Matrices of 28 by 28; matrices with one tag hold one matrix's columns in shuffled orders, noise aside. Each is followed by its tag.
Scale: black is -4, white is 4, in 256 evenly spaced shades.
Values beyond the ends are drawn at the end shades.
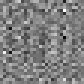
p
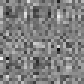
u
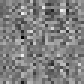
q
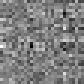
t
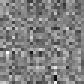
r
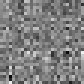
r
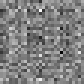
p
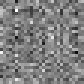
p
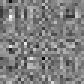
u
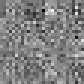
q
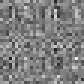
u
